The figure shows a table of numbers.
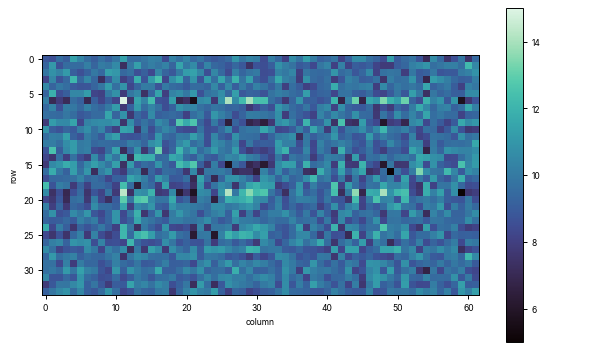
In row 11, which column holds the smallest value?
36
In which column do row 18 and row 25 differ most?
13
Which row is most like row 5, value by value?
22
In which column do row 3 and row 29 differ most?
4
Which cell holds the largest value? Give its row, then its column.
6, 11
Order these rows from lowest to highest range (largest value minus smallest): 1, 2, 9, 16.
2, 1, 9, 16
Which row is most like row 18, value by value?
24
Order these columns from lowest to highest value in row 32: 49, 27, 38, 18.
18, 49, 27, 38
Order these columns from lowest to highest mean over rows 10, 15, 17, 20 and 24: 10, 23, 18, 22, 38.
23, 10, 18, 22, 38
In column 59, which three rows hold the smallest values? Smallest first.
19, 6, 27
